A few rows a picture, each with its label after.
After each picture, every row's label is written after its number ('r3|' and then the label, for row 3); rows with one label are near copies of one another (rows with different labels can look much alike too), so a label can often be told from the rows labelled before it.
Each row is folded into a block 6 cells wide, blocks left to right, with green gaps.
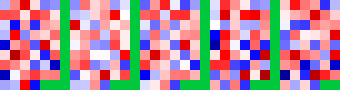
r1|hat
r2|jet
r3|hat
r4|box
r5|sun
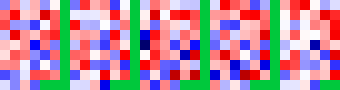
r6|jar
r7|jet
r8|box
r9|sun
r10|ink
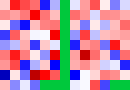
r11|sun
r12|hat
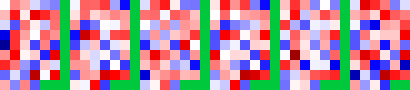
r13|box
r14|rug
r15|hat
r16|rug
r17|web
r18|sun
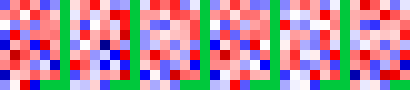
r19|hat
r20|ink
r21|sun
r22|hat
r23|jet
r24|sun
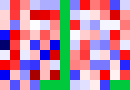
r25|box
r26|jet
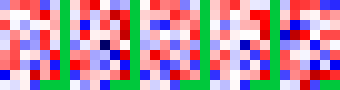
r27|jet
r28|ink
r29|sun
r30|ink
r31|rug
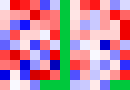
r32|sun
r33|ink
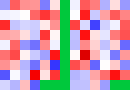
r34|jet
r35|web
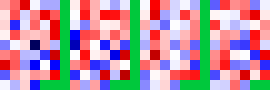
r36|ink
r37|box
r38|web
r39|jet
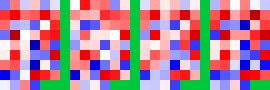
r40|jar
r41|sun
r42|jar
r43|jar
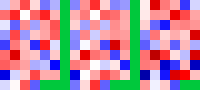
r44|hat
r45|hat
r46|sun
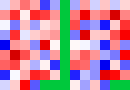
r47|hat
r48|jar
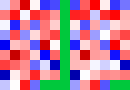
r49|hat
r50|hat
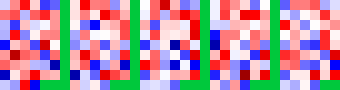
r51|hat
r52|sun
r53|ink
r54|box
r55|jet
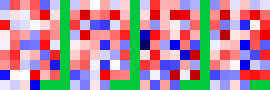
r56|jet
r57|jar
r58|box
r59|jar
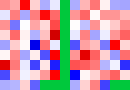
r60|ink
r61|hat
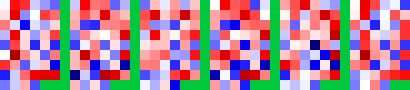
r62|web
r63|sun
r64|jar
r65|sun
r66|ink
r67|web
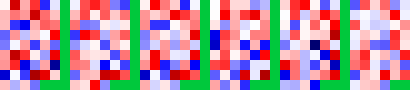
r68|sun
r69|rug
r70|sun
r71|box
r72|ink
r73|jet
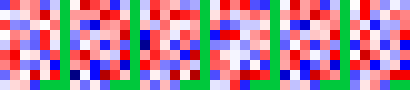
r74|jet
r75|sun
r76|box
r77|rug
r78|sun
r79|web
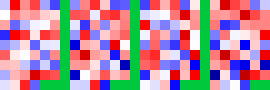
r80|rug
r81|hat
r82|jet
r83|sun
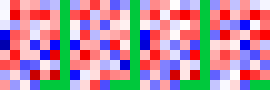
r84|box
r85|hat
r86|box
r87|jar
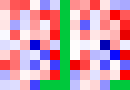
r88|ink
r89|ink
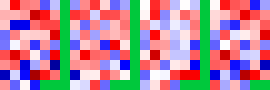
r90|sun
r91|hat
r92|web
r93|sun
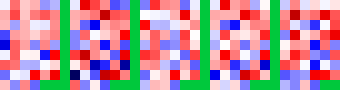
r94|box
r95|sun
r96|jet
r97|sun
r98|jar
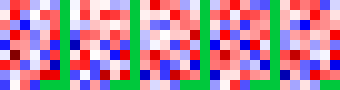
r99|web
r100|box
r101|sun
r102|hat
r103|sun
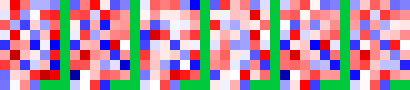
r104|web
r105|hat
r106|rug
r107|jet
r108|hat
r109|hat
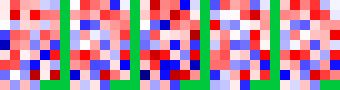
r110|box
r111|sun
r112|sun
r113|jet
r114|sun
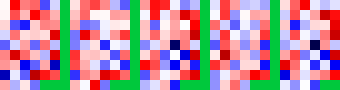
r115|sun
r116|rug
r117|ink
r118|web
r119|ink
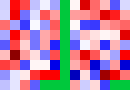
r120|web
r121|sun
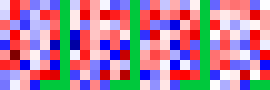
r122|web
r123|box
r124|jar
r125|jet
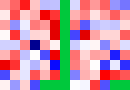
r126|ink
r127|rug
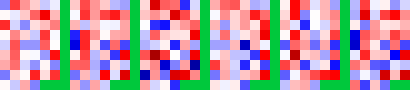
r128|jet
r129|box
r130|sun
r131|ink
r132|web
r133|box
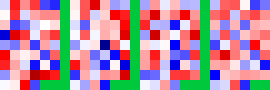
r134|rug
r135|ink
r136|jar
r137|hat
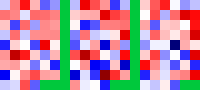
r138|hat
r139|sun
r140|ink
